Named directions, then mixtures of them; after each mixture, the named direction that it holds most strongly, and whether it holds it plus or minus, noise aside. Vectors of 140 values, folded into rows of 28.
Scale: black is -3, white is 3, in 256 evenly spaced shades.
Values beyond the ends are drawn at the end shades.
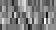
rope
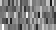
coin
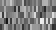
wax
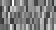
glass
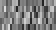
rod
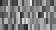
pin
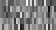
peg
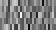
pin, minus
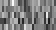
rope, minus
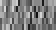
rod, plus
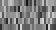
wax, plus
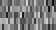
peg, plus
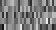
coin, minus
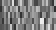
glass, plus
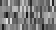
coin, minus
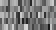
pin, minus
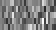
wax, plus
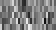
rope, minus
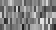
wax, plus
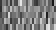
glass, plus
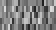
rod, plus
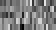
peg, plus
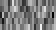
glass, plus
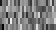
coin, minus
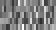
rod, minus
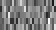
glass, plus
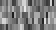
rope, plus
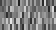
peg, plus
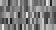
coin, plus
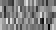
wax, minus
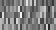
peg, plus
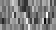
rope, minus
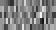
wax, minus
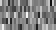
coin, plus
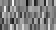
glass, plus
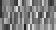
pin, plus
